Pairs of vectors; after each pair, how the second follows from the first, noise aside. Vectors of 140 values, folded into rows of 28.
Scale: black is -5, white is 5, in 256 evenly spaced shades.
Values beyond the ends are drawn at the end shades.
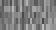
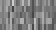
reversed.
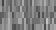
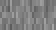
reversed, negated, shrunk.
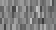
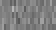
reversed, negated, shrunk.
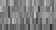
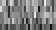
scaled up.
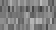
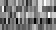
wrapped around, scaled up.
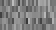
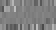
reversed, negated, partly zeroed.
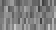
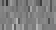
reversed, negated, partly zeroed.
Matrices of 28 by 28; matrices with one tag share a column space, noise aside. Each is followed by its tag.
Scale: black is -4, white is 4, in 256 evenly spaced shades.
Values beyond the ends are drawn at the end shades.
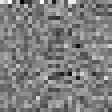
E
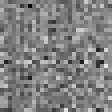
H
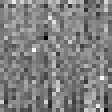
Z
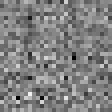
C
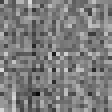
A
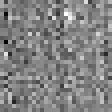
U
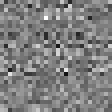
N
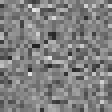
N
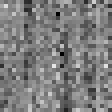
Z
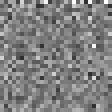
E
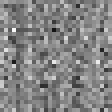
H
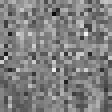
A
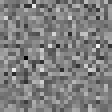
N
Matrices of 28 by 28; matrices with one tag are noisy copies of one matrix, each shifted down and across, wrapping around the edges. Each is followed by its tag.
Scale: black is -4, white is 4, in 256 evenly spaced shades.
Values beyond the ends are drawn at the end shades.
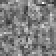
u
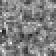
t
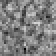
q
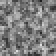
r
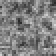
t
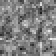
q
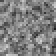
q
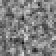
r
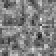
t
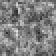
t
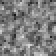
q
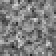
r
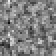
r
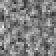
r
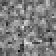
u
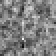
q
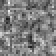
t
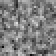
u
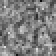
q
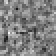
u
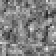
q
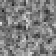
r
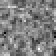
q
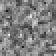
r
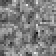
t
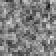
u
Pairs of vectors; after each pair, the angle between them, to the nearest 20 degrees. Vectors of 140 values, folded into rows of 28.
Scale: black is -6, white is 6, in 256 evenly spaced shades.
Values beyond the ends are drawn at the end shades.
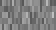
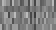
60 degrees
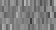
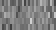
160 degrees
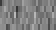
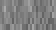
60 degrees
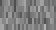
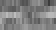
80 degrees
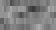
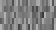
80 degrees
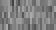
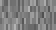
80 degrees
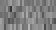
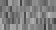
40 degrees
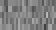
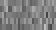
160 degrees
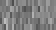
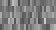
100 degrees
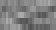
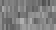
140 degrees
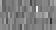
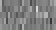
20 degrees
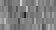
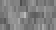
140 degrees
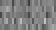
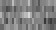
140 degrees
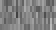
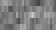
120 degrees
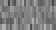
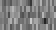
80 degrees
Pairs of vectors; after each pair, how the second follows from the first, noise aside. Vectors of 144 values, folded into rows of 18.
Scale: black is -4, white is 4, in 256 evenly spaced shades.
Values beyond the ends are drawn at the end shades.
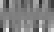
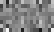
sign-scrambled.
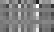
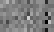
wrapped around, negated, partly zeroed.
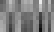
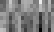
copied.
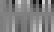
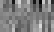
copied.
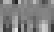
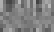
reversed, negated, shrunk.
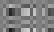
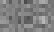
reversed, negated, shrunk.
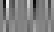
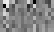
sign-scrambled.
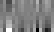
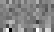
sign-scrambled.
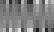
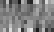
copied.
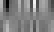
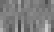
reversed, negated, shrunk.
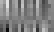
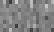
reversed, negated, partly zeroed.
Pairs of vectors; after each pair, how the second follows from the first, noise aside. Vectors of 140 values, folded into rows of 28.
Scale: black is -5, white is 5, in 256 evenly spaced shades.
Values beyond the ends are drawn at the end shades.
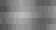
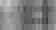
wrapped around.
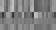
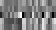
reversed, scaled up.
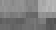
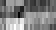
wrapped around, scaled up.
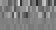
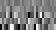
reversed, scaled up.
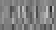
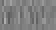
reversed, negated, shrunk.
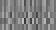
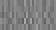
negated, shrunk.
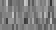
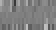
wrapped around, partly zeroed.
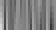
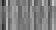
wrapped around, negated.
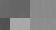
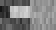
wrapped around, scaled up.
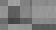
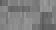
wrapped around, shrunk.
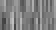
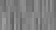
negated, shrunk.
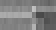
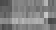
wrapped around.
